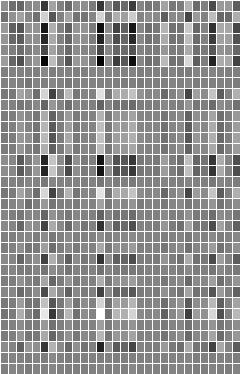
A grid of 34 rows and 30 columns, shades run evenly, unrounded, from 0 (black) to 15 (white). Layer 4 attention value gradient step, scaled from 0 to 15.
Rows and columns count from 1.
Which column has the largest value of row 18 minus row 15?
13
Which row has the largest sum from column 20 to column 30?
29
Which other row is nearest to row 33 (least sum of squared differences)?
8
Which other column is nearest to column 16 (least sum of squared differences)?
3
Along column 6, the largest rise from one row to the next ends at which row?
2
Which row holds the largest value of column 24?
6
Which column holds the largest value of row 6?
24
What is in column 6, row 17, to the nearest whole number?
7
